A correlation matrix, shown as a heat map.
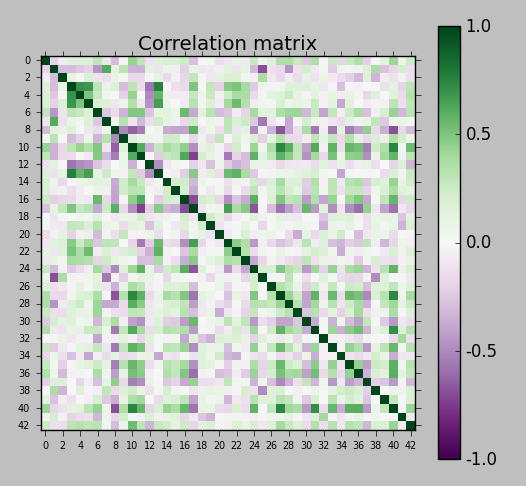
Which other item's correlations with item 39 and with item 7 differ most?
1
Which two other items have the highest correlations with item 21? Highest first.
17, 13
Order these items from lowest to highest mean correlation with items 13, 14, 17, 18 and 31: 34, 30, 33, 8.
34, 8, 30, 33
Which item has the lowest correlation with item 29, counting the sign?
20
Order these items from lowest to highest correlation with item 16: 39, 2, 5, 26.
2, 5, 26, 39
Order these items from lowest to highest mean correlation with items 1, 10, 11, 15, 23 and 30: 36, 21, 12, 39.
12, 21, 39, 36
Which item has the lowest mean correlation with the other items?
8
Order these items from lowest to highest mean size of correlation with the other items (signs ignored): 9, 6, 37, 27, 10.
9, 37, 6, 27, 10
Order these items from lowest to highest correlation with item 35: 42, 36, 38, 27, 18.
18, 38, 42, 36, 27
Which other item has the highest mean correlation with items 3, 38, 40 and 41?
10
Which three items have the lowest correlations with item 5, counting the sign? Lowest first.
12, 34, 1
